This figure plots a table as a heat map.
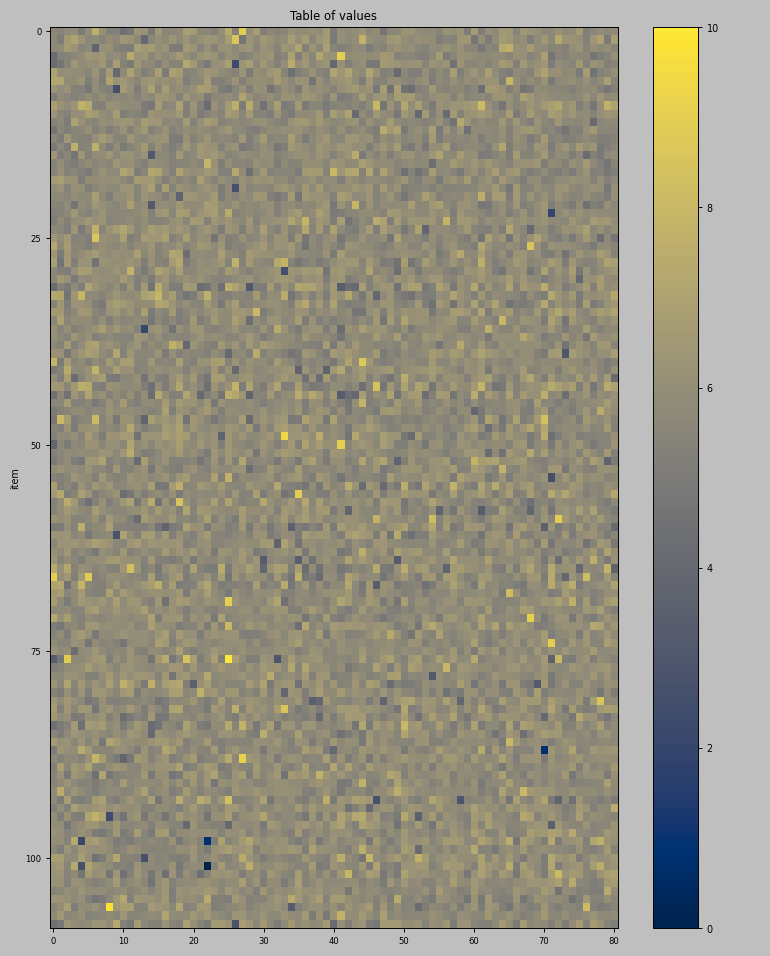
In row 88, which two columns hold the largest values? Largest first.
27, 6
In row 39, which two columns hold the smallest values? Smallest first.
73, 25
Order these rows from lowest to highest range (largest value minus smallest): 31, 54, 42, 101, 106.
42, 31, 54, 106, 101
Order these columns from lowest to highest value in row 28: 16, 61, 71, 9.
16, 9, 71, 61
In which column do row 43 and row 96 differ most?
71
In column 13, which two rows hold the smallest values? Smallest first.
36, 100
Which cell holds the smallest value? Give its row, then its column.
101, 22
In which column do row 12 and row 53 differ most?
47
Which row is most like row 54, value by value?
22
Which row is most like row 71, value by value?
26
